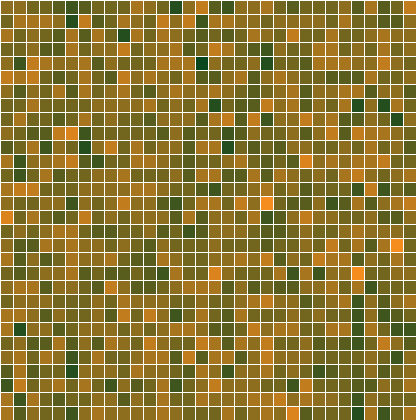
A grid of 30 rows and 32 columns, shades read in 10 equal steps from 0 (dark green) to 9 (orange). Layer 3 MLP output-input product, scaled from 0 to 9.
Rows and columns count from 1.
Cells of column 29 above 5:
8
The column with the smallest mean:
28
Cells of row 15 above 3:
24
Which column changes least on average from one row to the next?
11
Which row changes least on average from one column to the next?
17
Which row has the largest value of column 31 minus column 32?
18
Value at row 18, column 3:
3
